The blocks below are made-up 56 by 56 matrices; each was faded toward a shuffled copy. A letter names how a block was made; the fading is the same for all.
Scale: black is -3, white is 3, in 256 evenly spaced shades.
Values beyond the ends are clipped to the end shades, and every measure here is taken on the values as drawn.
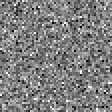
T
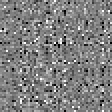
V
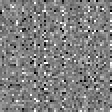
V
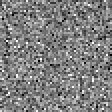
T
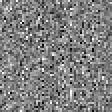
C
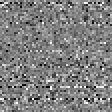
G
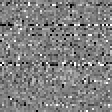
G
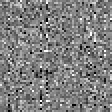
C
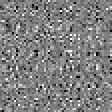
V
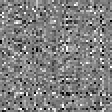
V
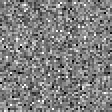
T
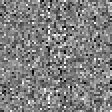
C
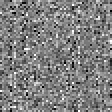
C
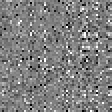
V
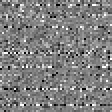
G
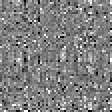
V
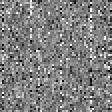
C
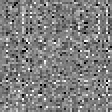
V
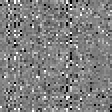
V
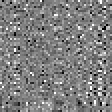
V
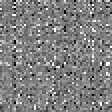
V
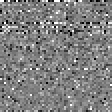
G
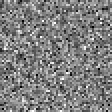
T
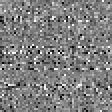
G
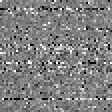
G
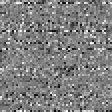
G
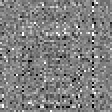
V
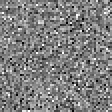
T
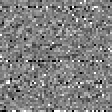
G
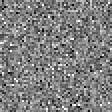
T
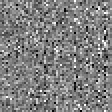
C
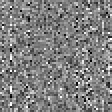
C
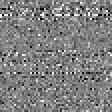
G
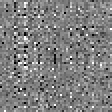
V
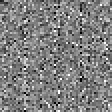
C
